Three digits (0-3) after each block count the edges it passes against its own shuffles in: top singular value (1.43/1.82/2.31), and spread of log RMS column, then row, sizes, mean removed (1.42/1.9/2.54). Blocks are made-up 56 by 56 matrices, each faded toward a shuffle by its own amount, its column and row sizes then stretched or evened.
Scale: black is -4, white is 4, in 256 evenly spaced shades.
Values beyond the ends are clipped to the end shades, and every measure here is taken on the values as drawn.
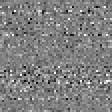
0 0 3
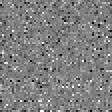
0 0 2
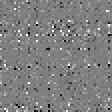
1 2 2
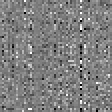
2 3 1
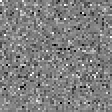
0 0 1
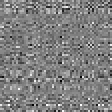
3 1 3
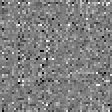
1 2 2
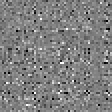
2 2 2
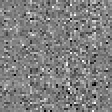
2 2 0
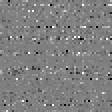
0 0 3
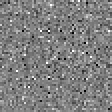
1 1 1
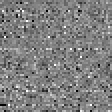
0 1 3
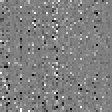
0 3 1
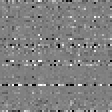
2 1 3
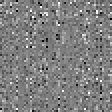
0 3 1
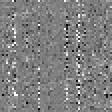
1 3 1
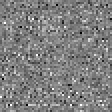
1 0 2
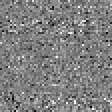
0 0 2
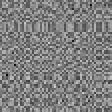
3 0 0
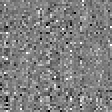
2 2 1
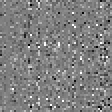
1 3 1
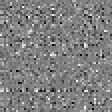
2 1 2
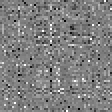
2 1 0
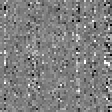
1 3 0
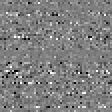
0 0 3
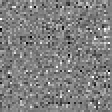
1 2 2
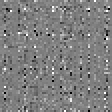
0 3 2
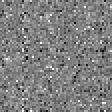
1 1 1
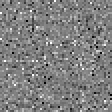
1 0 0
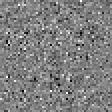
1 1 1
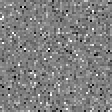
0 0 0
